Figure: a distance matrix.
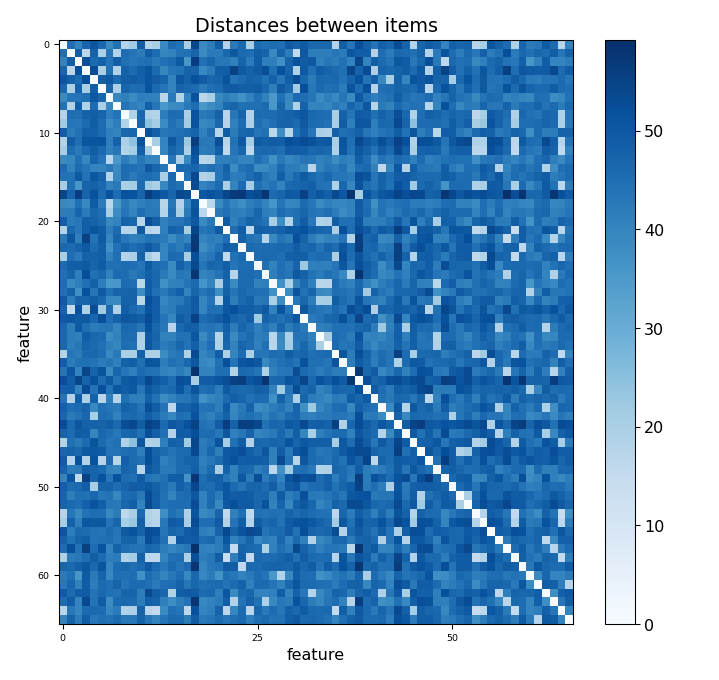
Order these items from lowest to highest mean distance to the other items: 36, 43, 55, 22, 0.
0, 22, 36, 55, 43
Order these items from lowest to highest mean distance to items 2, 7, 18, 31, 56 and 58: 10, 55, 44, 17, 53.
53, 44, 10, 55, 17
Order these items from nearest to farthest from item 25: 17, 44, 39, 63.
44, 63, 39, 17
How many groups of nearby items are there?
15
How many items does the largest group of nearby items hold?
14
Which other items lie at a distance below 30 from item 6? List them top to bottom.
13, 15, 18, 19
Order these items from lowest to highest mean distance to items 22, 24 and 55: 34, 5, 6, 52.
6, 34, 5, 52
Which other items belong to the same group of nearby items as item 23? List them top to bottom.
59
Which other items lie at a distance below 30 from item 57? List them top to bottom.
22, 26, 37, 63
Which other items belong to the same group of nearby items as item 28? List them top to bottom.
39, 60
